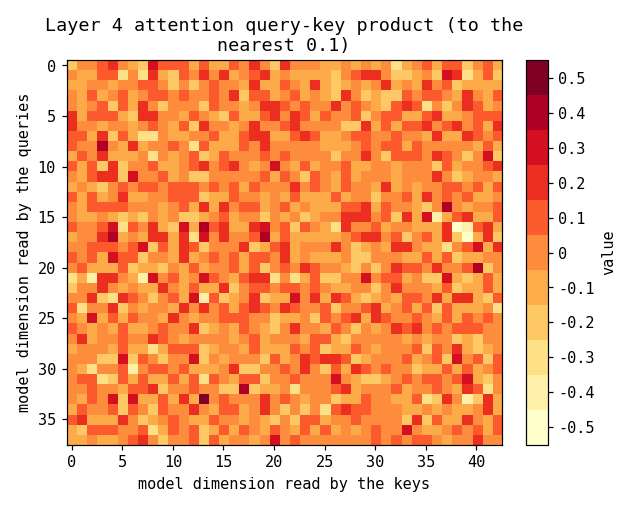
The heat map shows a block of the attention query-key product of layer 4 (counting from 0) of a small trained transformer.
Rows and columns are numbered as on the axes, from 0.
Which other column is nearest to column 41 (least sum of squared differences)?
19
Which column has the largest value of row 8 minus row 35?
3
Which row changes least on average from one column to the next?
27
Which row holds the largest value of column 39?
31
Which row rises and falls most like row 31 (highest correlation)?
23
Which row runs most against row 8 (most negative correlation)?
29
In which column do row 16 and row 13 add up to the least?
38
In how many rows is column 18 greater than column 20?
23
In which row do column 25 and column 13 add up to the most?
33
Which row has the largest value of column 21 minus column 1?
24
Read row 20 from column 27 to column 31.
-0.1 -0.2 0 -0.2 0
